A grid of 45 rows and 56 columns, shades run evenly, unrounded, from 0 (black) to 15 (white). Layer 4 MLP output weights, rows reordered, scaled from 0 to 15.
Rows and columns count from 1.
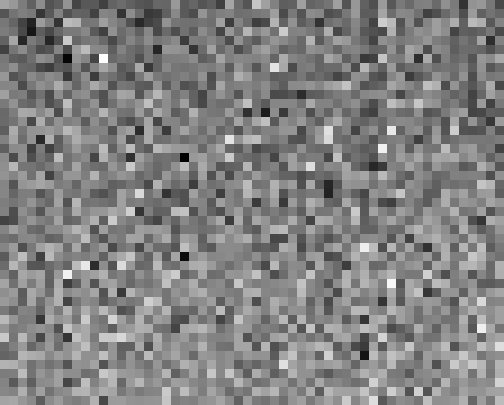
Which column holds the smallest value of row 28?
48
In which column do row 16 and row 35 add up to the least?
5
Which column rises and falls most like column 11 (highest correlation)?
39
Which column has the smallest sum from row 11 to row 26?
41
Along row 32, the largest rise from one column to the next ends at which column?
44
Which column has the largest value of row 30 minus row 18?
21
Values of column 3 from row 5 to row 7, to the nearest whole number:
2 8 5
